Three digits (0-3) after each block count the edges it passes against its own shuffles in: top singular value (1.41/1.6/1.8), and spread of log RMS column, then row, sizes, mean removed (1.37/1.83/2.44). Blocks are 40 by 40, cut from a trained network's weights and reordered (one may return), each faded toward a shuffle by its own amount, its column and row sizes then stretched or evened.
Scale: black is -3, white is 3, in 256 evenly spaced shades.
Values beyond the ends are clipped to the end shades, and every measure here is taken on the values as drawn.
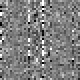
2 3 0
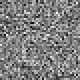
0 0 0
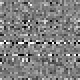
3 1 3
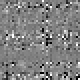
0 3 3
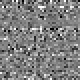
0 0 3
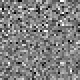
1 0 2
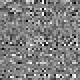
2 1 3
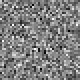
0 0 0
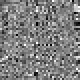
3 2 1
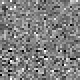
0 1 2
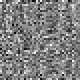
3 1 2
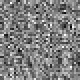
2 1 0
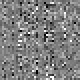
0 3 1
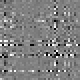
3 2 3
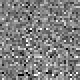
0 1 2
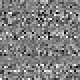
1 1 3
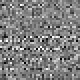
1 0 3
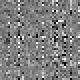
2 3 2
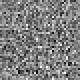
0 1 0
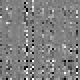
2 3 2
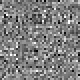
2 2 2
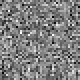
1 1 0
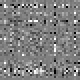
0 3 3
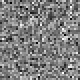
1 1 1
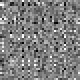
3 2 2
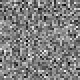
1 0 0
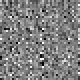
2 3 2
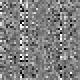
2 3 0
